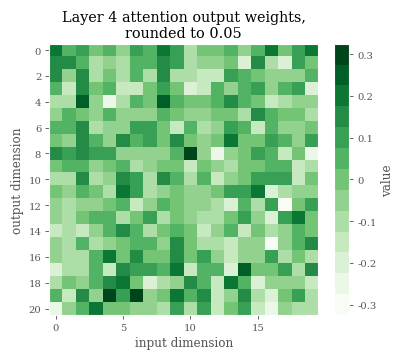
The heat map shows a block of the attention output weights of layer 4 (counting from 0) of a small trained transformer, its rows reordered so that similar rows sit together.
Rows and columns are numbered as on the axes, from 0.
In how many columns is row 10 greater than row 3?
10
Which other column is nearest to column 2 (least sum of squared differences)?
8
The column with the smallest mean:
12
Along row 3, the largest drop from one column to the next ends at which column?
19
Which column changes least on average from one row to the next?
11
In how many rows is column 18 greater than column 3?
11
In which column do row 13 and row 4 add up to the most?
2
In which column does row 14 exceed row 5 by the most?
5
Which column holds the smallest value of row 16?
13
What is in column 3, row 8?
0.1
